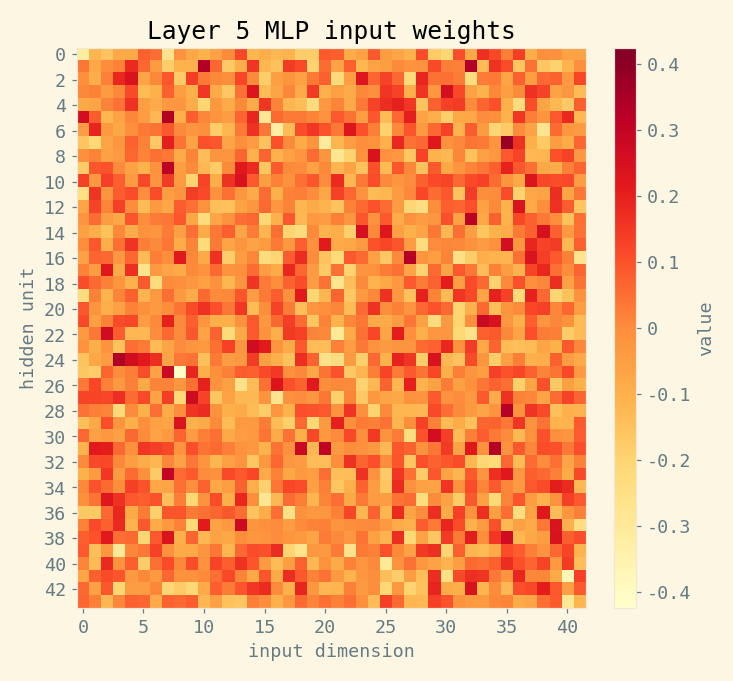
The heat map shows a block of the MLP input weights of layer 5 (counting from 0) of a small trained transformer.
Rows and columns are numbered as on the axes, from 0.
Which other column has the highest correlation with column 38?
37
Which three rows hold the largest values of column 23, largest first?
14, 2, 33
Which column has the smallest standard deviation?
11
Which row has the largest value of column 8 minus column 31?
16
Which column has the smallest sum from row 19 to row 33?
31
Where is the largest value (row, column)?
7, 35
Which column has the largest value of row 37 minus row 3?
39
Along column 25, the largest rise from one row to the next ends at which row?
43
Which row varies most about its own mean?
24
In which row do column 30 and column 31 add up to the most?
3
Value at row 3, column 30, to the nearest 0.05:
0.25
